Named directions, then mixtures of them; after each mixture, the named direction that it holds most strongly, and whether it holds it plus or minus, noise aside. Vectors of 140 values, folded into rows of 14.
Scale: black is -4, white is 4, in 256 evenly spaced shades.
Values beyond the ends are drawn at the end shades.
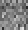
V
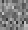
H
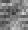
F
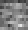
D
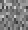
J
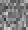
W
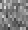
J, plus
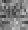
F, plus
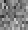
J, minus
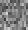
W, plus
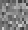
V, minus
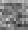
D, minus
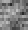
F, minus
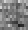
D, minus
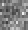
F, plus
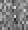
J, plus
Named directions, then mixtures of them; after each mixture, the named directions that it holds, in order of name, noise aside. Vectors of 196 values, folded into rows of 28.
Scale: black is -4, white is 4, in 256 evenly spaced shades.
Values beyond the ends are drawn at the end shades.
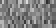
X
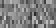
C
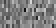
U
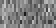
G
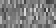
C, G, U.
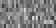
C, G, U.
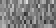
G, X.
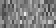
G.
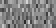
U, X.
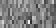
C, X.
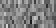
C, U, X.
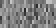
C, G, U.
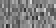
U.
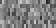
C, X.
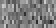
C, G.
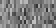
G, U, X.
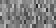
G, U, X.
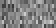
C, G.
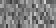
C.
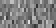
C, U, X.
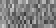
G, X.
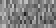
G, X.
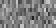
G, U, X.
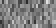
X.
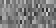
C, G.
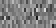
C, U.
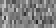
C, G, U.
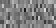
G, U.
